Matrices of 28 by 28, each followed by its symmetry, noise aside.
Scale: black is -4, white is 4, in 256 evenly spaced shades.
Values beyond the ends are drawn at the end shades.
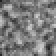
no symmetry.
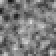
symmetric.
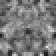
mirrored left to right.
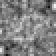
same after a half turn.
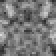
mirrored left to right.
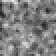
antisymmetric.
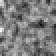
no symmetry.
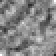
symmetric.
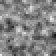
no symmetry.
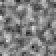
antisymmetric.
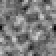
same after a half turn.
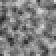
antisymmetric.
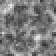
symmetric.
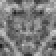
mirrored left to right.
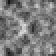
mirrored top to bottom.
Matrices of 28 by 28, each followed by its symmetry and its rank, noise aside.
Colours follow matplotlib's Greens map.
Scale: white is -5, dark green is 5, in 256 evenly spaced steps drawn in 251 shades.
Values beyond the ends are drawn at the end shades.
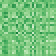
no symmetry, rank two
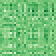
antisymmetric, rank two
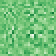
no symmetry, rank three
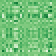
antisymmetric, rank two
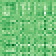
antisymmetric, rank two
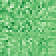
no symmetry, rank four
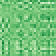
antisymmetric, rank two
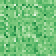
no symmetry, rank three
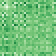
symmetric, rank two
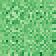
symmetric, rank three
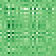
antisymmetric, rank two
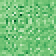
symmetric, rank four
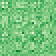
symmetric, rank four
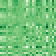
antisymmetric, rank two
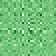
no symmetry, rank two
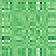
antisymmetric, rank two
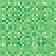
symmetric, rank two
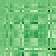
no symmetry, rank two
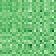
no symmetry, rank two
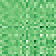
antisymmetric, rank two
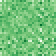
symmetric, rank three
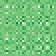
symmetric, rank two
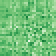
antisymmetric, rank four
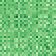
symmetric, rank two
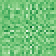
antisymmetric, rank two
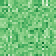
no symmetry, rank four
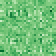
no symmetry, rank four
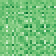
no symmetry, rank two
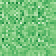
no symmetry, rank four
